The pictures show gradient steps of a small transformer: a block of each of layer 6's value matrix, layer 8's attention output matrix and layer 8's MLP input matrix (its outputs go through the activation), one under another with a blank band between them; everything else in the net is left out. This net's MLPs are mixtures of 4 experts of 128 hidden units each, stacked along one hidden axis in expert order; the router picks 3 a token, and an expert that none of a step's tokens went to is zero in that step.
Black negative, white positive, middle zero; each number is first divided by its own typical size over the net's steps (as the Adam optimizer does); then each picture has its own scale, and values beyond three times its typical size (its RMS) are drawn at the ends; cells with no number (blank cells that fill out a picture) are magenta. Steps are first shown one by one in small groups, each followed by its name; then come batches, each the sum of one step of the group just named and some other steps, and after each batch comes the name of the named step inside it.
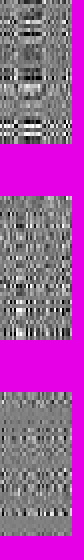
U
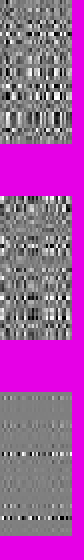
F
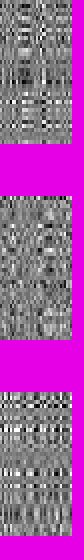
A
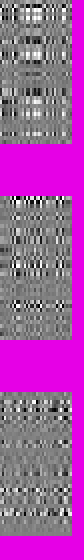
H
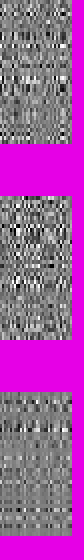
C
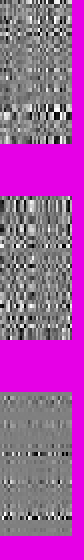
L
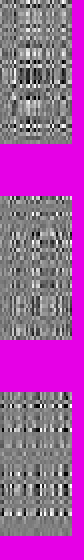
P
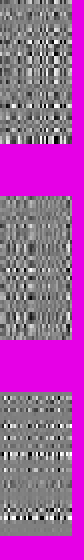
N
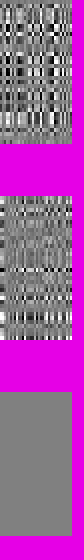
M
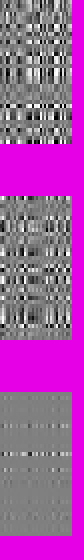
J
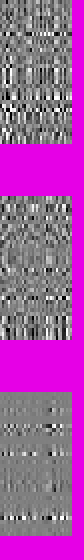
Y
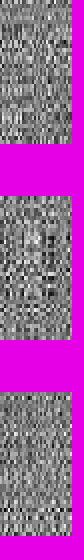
N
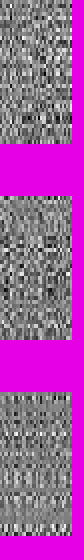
J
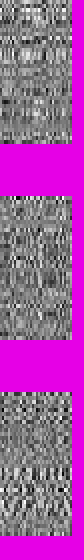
H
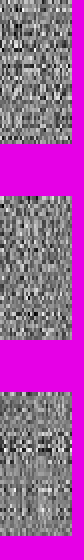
F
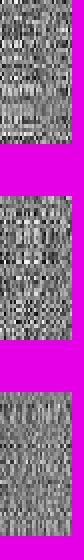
U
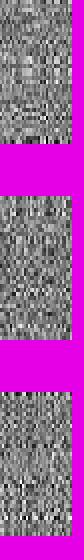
N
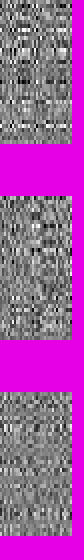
A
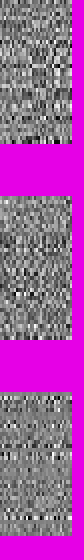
N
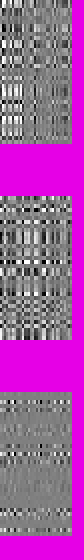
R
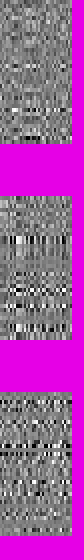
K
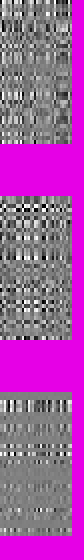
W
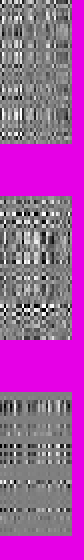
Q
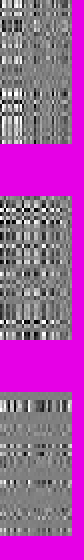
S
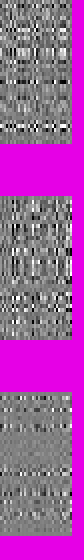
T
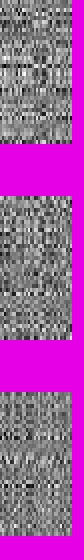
R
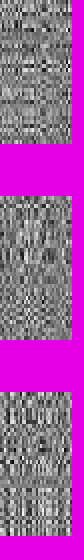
W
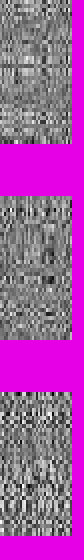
Q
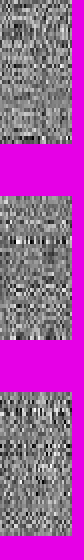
K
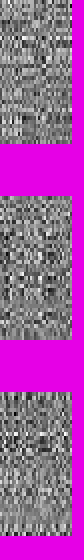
S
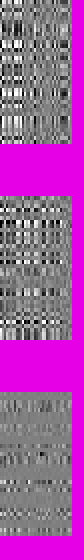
S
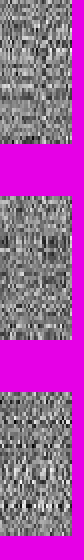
K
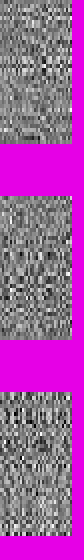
K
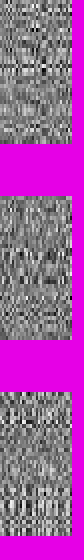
T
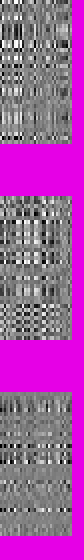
Q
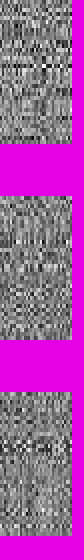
K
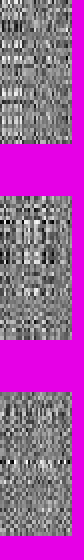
S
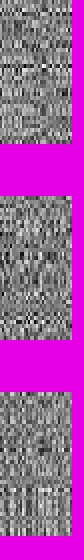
S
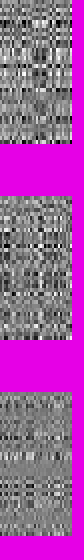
R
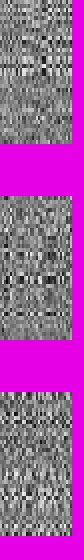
Q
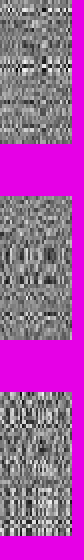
S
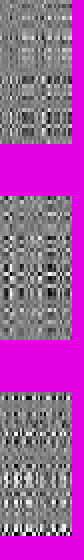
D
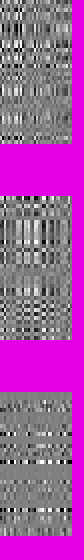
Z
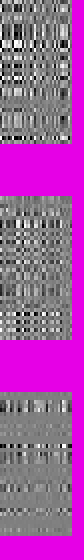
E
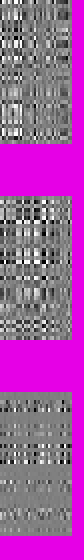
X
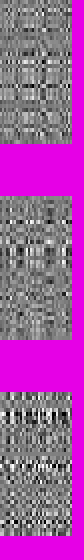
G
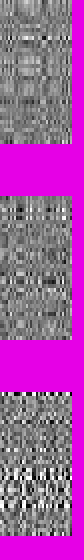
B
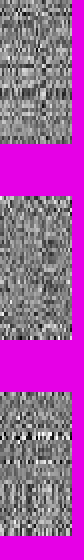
Z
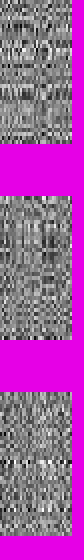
Z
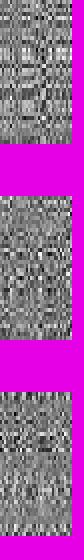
D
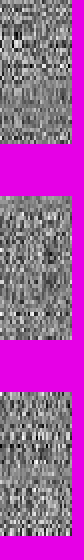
E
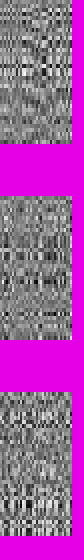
B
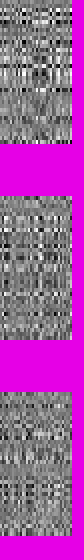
Z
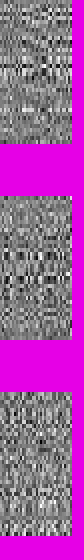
D
